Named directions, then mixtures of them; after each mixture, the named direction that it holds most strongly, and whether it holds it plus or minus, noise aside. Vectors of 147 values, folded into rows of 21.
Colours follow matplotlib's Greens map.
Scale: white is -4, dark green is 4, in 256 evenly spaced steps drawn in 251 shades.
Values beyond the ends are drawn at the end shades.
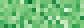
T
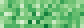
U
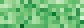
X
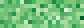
T, plus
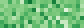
T, plus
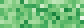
X, plus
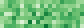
U, plus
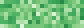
X, minus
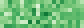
U, plus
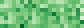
X, plus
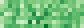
U, plus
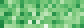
U, minus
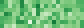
U, minus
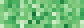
U, plus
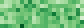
X, plus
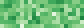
X, minus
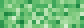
U, minus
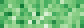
U, minus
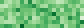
X, plus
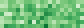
U, plus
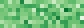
T, minus
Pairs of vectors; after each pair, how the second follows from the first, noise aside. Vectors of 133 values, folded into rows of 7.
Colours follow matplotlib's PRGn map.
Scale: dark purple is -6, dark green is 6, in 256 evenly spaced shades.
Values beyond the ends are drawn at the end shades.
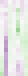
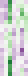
wrapped around, negated, scaled up.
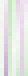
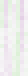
reversed, shrunk.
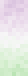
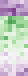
wrapped around, negated, scaled up.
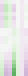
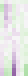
negated.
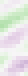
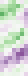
reversed, negated, scaled up.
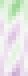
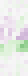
wrapped around, partly zeroed.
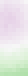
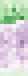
wrapped around, scaled up.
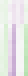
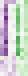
wrapped around, scaled up.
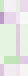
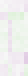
reversed, shrunk.
